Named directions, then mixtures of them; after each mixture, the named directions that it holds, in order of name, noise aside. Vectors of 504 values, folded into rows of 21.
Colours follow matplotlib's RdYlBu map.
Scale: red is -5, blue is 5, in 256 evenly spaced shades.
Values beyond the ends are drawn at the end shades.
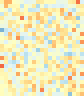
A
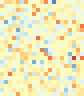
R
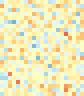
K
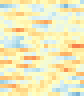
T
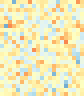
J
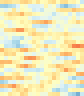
T.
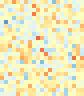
J, R.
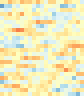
T.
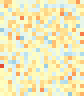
A.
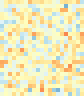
A, K, T.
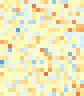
K, R, T.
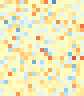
R.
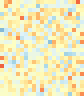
A.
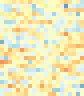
K, T.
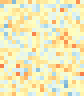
A, J, T.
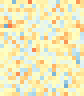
J.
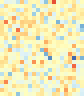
R.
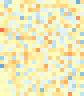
A.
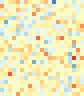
R.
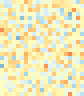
A.
